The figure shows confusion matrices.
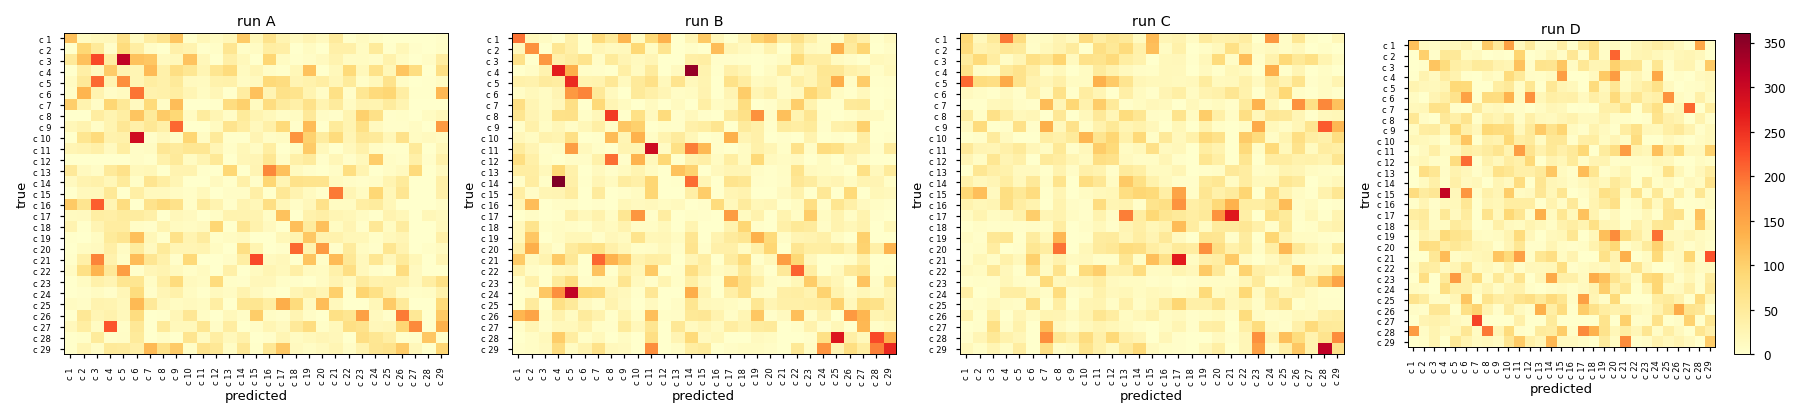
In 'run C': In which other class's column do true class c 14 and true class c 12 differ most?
c 13
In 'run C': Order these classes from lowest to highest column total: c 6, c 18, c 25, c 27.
c 18, c 27, c 6, c 25
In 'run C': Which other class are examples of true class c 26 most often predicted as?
c 22
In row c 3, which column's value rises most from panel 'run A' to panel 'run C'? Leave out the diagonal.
c 22
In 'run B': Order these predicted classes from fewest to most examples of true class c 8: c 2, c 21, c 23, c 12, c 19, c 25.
c 25, c 2, c 23, c 12, c 21, c 19
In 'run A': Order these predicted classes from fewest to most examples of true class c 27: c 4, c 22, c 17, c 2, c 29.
c 17, c 2, c 22, c 29, c 4
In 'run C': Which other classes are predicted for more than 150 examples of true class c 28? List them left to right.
c 7, c 23, c 29
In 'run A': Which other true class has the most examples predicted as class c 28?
c 23
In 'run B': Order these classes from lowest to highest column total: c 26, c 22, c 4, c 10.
c 26, c 10, c 22, c 4
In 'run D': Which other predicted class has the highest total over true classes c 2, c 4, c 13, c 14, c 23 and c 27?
c 20
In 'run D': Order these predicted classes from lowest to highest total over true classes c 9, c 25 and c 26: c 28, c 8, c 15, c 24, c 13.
c 24, c 28, c 8, c 15, c 13
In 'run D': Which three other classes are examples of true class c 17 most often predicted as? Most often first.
c 13, c 28, c 10
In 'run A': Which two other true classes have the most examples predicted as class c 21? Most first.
c 15, c 24
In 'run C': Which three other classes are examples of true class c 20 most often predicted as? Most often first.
c 8, c 19, c 25
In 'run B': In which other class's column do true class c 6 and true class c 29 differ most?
c 28
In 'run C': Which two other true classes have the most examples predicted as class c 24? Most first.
c 1, c 4
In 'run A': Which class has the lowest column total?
c 28
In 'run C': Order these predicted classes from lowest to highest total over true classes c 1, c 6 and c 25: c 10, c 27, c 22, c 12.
c 27, c 12, c 22, c 10
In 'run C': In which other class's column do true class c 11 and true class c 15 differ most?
c 17
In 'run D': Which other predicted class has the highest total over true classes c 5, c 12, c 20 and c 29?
c 6
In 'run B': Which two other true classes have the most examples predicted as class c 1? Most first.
c 26, c 21
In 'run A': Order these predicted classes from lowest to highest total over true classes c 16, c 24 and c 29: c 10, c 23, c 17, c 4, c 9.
c 10, c 4, c 17, c 23, c 9
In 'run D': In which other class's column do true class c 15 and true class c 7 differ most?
c 4
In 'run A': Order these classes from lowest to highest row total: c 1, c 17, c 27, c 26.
c 17, c 1, c 26, c 27
